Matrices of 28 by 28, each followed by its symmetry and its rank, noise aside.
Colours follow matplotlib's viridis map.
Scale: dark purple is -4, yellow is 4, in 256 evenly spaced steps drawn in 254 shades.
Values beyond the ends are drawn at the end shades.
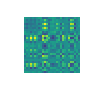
symmetric, rank two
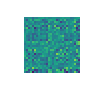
symmetric, rank three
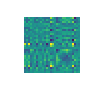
symmetric, rank two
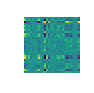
no symmetry, rank one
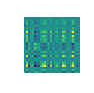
no symmetry, rank one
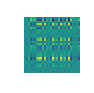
no symmetry, rank one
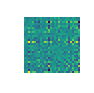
antisymmetric, rank two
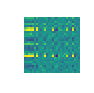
no symmetry, rank one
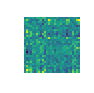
no symmetry, rank three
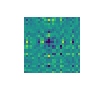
symmetric, rank two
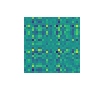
antisymmetric, rank two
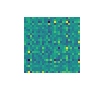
no symmetry, rank three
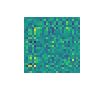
no symmetry, rank three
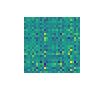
no symmetry, rank three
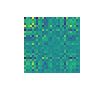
symmetric, rank two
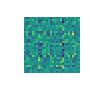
no symmetry, rank three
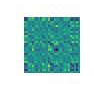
symmetric, rank two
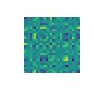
symmetric, rank three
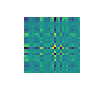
symmetric, rank one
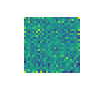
symmetric, rank three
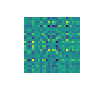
antisymmetric, rank two
